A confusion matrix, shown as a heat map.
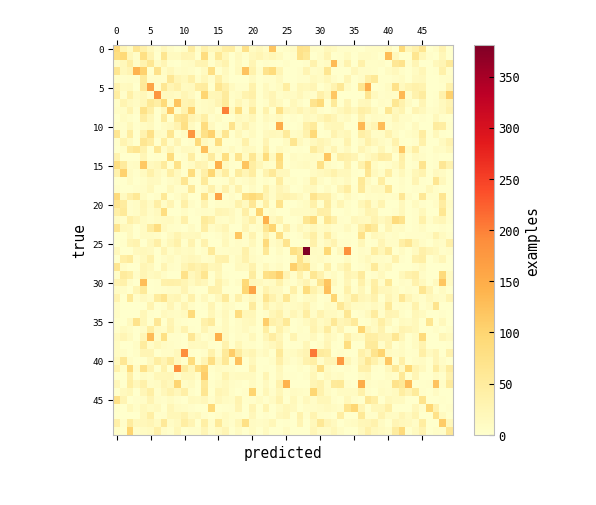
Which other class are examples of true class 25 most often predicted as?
22
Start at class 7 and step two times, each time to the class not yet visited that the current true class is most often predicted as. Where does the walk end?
10
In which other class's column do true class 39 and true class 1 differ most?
29
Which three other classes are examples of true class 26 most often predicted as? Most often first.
28, 34, 31
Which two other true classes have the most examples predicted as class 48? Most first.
30, 29
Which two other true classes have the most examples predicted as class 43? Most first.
41, 25
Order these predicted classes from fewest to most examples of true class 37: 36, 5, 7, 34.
36, 34, 7, 5
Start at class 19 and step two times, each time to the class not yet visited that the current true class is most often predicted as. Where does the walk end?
4
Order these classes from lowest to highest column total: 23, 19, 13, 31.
23, 19, 31, 13
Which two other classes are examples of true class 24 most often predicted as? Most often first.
18, 36
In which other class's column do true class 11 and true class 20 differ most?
14
